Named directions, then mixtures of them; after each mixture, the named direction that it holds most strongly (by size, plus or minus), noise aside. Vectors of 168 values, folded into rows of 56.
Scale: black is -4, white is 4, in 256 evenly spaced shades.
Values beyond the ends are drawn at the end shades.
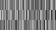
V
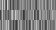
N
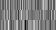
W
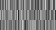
V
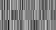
N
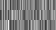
N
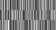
N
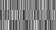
N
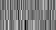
W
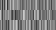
N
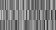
V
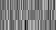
W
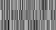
W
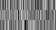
W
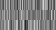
W
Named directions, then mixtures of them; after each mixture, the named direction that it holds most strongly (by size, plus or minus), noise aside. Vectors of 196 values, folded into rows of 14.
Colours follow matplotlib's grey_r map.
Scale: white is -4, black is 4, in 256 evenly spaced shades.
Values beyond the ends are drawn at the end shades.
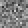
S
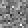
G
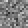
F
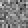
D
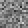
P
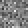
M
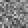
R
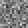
G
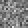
M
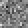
S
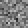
F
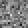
G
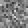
S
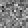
S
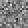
F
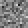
S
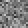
R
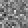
R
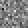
M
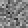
F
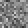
R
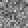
F
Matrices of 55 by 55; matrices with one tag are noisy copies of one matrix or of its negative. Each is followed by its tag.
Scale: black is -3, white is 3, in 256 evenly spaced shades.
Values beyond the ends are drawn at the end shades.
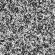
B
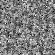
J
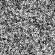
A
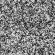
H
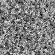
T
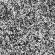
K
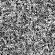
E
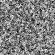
T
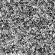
H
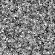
J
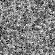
E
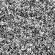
A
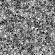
A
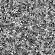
J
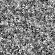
A
